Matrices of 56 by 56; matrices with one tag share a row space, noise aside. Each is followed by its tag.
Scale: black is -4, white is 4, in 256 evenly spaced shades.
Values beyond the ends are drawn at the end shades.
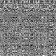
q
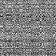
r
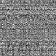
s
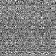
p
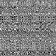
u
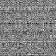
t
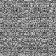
q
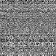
s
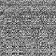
r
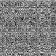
p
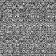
r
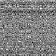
r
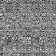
r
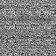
p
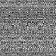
t
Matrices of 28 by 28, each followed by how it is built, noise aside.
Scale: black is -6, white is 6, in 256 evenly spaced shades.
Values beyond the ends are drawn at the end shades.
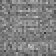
blocks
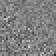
lower triangular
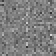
uneven columns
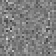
uneven columns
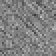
Toeplitz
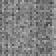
blocks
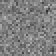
noise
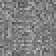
blocks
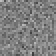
noise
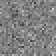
uneven columns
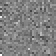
uneven columns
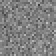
noise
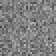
blocks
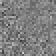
lower triangular
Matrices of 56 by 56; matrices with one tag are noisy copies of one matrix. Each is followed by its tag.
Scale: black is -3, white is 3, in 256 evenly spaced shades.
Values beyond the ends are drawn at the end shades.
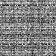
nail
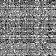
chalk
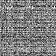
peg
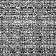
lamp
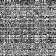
chalk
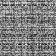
nail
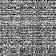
lamp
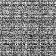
nail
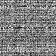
peg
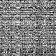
lamp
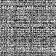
peg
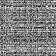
peg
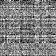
chalk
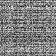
peg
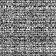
peg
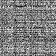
peg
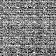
lamp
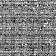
nail
